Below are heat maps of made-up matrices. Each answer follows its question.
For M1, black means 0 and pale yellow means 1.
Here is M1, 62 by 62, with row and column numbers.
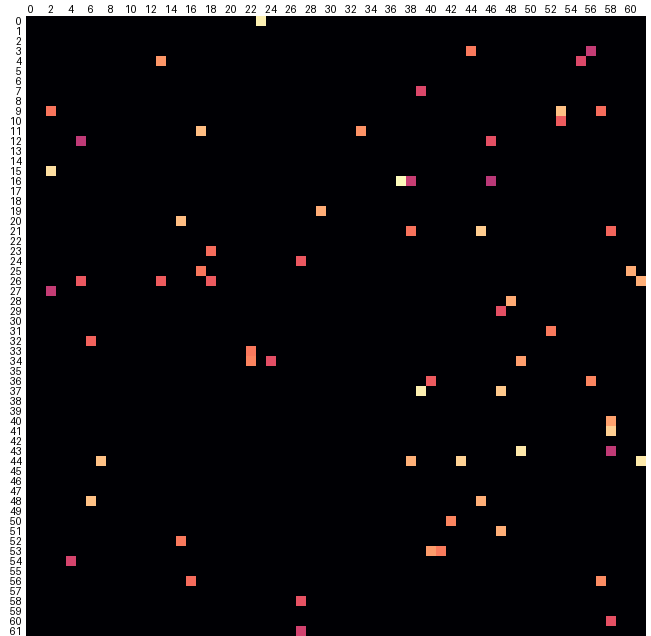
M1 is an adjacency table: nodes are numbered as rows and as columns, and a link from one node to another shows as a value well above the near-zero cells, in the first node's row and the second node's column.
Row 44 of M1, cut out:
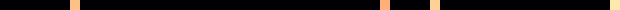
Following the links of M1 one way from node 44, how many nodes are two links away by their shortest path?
4
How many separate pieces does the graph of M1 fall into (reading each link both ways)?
8
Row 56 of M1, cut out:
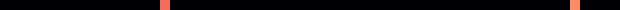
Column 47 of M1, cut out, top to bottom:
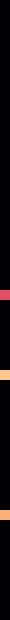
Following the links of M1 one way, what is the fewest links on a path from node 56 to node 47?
3
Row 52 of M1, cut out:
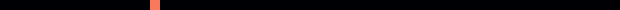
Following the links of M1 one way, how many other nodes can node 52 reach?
2
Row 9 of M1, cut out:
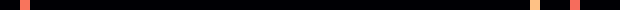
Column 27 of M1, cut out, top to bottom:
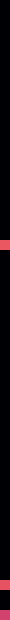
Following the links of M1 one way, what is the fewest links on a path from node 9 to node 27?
4
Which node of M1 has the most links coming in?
node 58
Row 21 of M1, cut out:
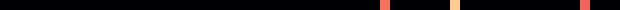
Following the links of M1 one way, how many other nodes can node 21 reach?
5
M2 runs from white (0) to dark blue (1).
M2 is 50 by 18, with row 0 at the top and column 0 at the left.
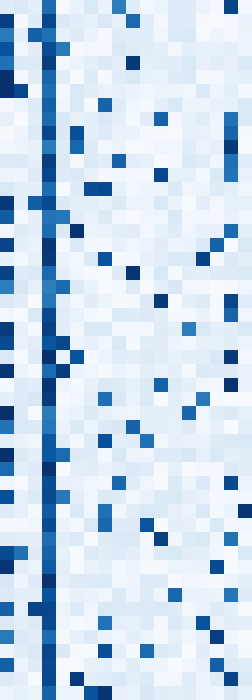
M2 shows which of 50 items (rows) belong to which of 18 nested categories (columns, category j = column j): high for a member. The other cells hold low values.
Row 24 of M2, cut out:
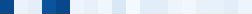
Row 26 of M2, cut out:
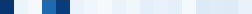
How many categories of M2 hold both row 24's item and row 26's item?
3
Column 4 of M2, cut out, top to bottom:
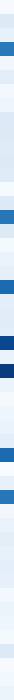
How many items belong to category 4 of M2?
7
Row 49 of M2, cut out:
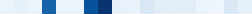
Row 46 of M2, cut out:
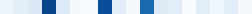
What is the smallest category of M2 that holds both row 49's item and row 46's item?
7
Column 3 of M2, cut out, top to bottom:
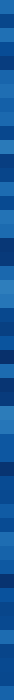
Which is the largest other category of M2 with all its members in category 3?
0
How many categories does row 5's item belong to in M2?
2
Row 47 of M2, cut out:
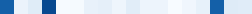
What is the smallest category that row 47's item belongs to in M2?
15
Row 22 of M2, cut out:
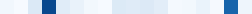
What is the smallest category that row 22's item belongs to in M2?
16
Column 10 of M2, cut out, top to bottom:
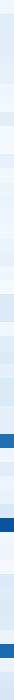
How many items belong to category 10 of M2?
3
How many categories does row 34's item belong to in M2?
3
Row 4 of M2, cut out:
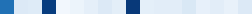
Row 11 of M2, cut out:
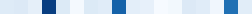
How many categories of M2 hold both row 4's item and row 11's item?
1
